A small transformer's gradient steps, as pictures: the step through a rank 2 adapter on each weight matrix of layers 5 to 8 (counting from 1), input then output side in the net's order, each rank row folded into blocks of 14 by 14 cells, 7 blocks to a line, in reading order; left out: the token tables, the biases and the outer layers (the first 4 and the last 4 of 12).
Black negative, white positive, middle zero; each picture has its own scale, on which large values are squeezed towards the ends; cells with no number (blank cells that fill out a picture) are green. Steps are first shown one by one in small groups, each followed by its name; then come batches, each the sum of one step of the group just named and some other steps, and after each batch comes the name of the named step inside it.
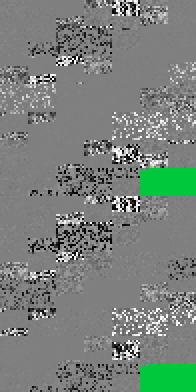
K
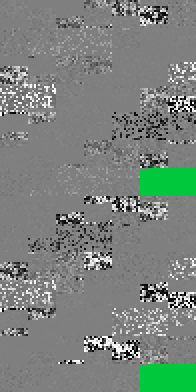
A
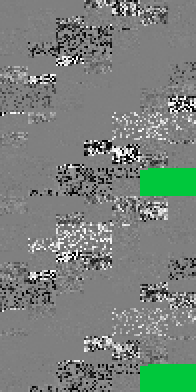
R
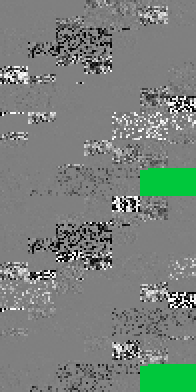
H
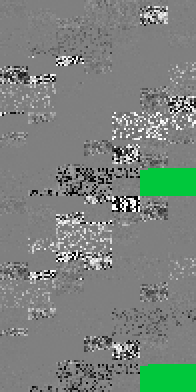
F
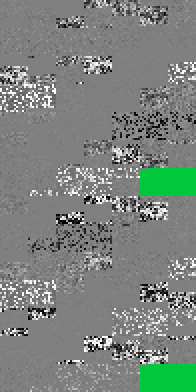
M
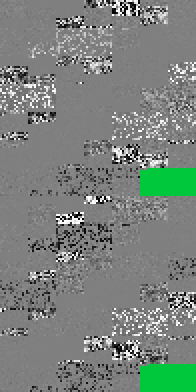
K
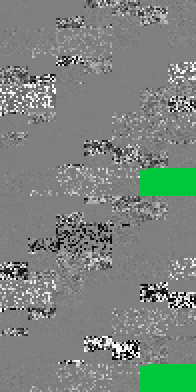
A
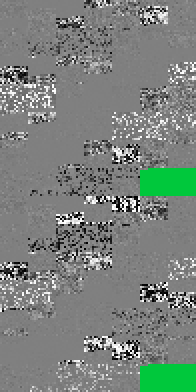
F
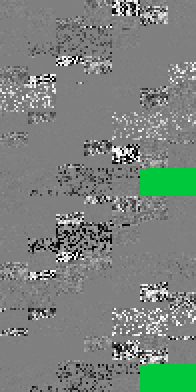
K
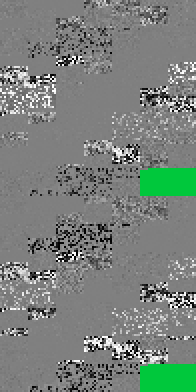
H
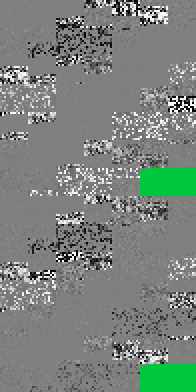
H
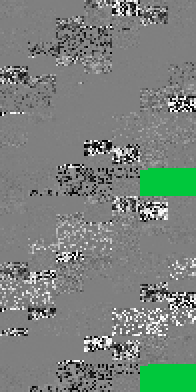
R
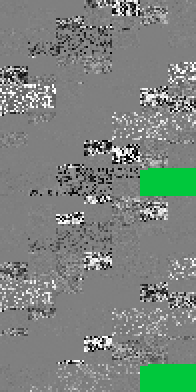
K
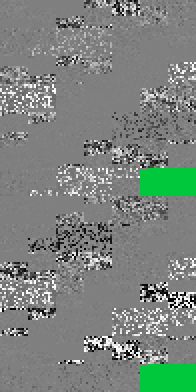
A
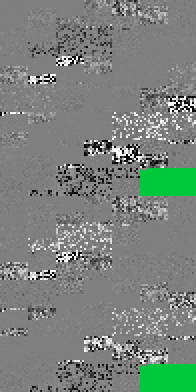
R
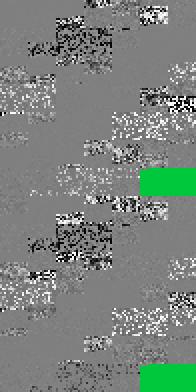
H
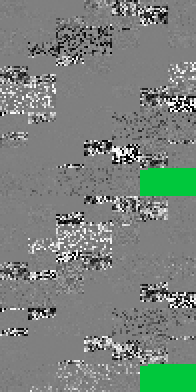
R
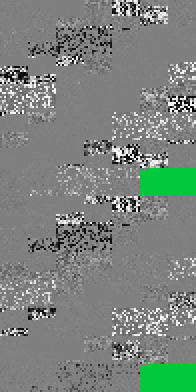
K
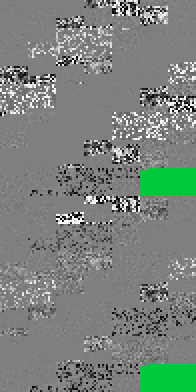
F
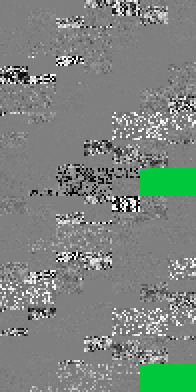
F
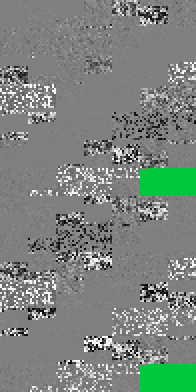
A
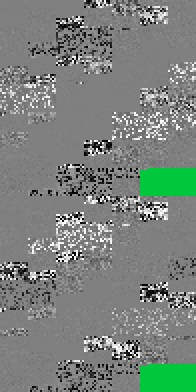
R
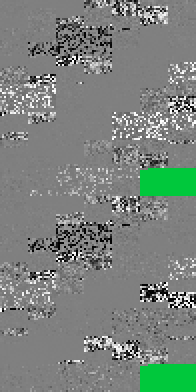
H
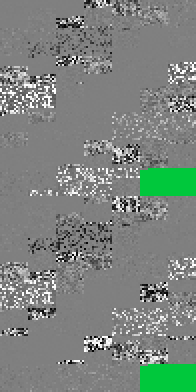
M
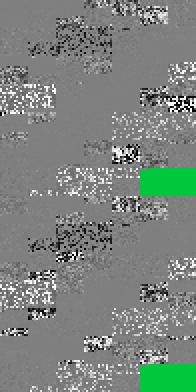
M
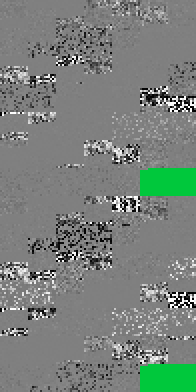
H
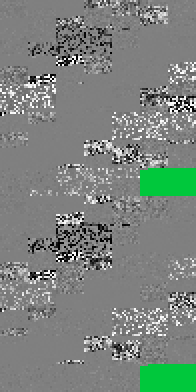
H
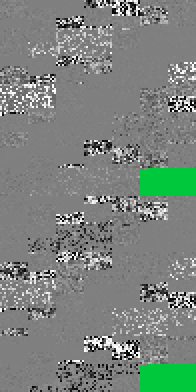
A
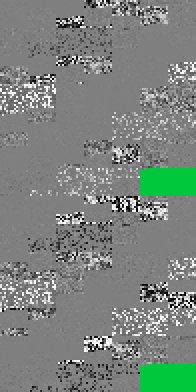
A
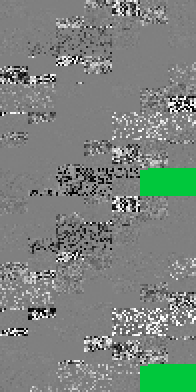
K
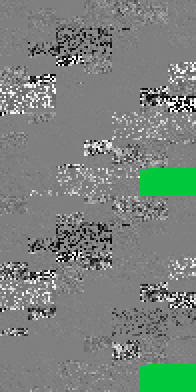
H
